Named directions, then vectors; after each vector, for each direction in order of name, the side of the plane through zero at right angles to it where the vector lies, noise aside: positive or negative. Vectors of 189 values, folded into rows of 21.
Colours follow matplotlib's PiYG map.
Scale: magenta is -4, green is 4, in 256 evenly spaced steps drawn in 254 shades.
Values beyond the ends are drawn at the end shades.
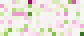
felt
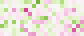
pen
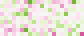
negative, negative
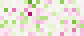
negative, positive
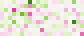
negative, positive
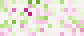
negative, positive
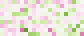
negative, negative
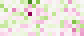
negative, positive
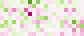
negative, positive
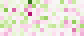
negative, positive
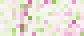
positive, positive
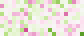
positive, positive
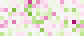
positive, negative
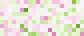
negative, negative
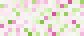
negative, negative
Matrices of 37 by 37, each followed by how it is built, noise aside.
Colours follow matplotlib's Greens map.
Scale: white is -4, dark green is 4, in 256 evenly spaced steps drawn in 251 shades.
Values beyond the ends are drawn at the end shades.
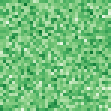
noise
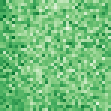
smooth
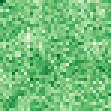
smooth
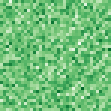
Hankel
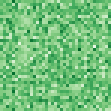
blocks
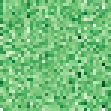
uneven columns
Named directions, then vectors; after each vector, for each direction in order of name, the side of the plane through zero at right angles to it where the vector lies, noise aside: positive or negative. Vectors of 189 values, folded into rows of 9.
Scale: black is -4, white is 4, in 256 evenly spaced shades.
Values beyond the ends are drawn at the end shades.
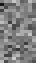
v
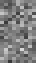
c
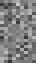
positive, positive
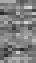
negative, positive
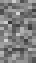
negative, positive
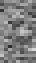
negative, positive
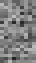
negative, negative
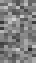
negative, negative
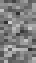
positive, negative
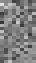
negative, negative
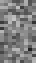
negative, negative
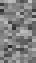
negative, positive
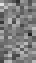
negative, negative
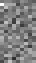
negative, negative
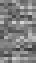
positive, positive
